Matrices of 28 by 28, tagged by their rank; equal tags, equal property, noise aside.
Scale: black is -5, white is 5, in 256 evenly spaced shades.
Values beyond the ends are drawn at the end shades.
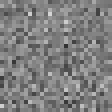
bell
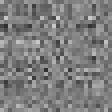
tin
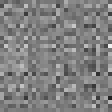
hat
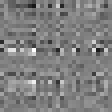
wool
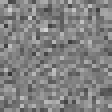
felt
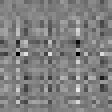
wool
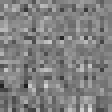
tin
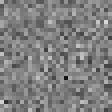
felt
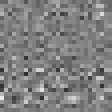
tin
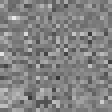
bell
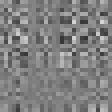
wool
